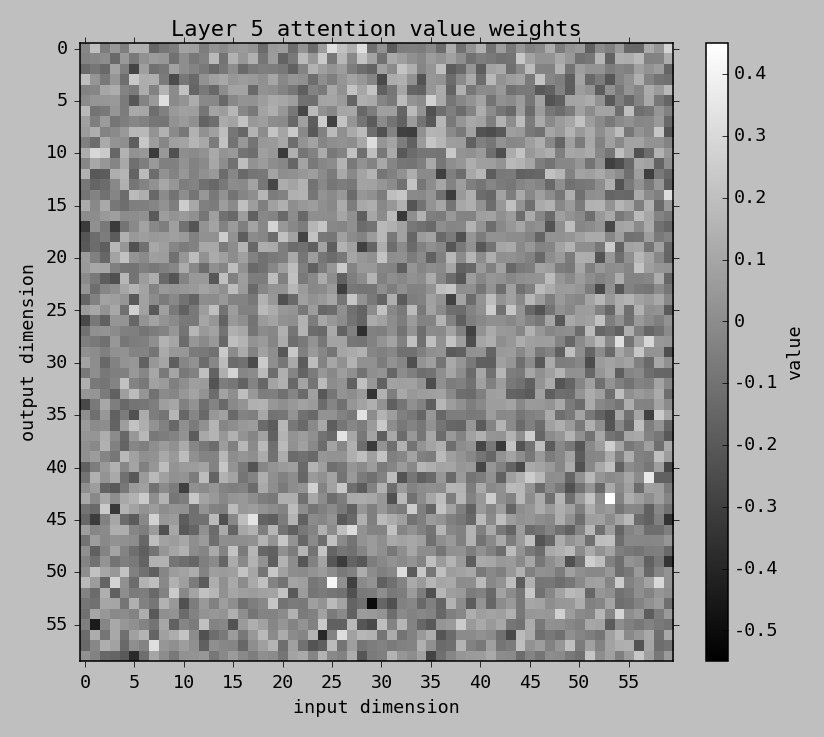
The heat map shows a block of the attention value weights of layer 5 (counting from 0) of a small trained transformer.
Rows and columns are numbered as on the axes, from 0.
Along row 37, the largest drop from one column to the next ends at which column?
46
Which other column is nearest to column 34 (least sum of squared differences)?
11
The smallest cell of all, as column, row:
29, 53
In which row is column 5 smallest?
58
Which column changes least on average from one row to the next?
50
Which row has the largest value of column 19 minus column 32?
8
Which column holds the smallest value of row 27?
28
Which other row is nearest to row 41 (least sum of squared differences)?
24
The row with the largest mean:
43
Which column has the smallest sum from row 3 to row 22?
59
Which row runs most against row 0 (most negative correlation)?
49
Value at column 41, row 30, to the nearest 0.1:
-0.2
